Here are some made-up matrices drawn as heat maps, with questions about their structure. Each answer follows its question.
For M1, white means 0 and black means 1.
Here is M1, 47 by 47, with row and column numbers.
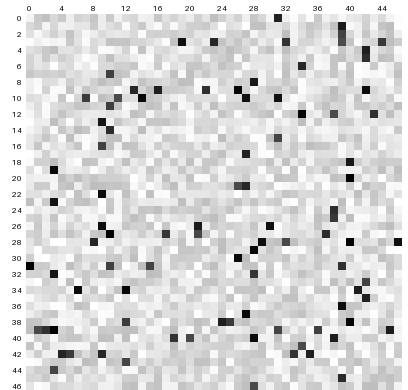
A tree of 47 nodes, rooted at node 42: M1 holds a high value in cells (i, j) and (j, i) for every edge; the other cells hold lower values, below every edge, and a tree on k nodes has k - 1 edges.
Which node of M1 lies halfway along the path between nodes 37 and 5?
26
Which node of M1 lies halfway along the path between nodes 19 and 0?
39
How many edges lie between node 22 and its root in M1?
2
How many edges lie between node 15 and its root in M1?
7
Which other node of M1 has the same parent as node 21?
30
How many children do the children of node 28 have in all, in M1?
3
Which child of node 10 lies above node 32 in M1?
31
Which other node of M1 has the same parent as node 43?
34
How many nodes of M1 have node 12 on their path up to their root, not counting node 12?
4
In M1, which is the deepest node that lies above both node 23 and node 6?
3
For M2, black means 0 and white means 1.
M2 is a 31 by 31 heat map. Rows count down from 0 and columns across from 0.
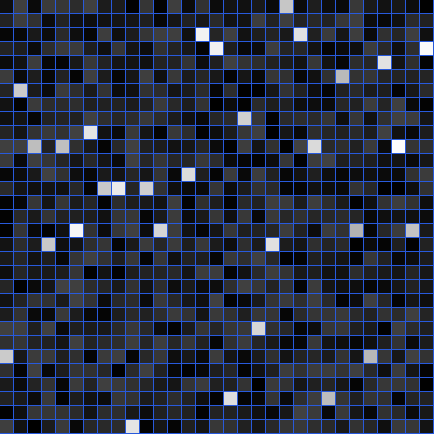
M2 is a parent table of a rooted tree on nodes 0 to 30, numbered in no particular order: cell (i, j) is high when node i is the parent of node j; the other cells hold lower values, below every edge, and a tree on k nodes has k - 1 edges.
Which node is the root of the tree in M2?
12
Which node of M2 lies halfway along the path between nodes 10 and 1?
3
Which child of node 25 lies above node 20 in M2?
0
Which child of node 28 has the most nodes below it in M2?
16
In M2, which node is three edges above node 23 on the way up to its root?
13
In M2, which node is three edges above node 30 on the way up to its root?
8
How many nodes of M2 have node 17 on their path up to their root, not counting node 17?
7
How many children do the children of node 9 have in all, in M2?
1
